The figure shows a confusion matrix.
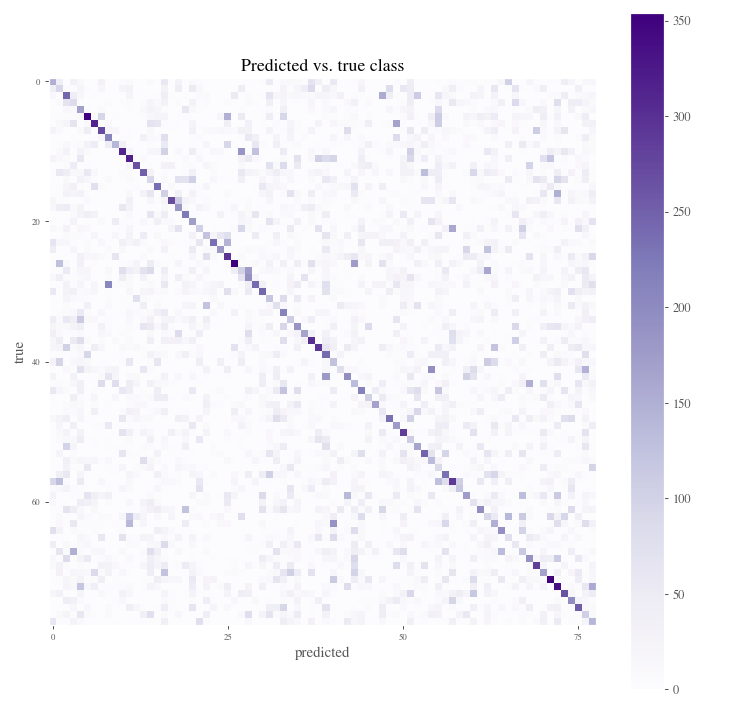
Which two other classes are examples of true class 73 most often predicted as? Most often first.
60, 51
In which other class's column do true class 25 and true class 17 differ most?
18
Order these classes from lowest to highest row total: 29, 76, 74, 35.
74, 76, 35, 29
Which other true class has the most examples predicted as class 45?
35
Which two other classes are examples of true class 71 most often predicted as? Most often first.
40, 60
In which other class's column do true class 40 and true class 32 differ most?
22
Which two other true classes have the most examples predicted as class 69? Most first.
7, 14
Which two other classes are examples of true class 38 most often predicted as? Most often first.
63, 2
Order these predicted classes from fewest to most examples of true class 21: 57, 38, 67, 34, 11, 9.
9, 11, 34, 38, 67, 57
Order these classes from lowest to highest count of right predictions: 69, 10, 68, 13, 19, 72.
68, 19, 13, 69, 10, 72
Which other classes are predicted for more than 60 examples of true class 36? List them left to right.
18, 28, 57
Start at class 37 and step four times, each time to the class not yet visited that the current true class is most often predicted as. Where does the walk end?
77
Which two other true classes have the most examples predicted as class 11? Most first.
63, 62
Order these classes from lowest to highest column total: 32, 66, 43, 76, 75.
66, 32, 75, 43, 76
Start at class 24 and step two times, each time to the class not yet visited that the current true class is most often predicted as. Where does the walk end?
65
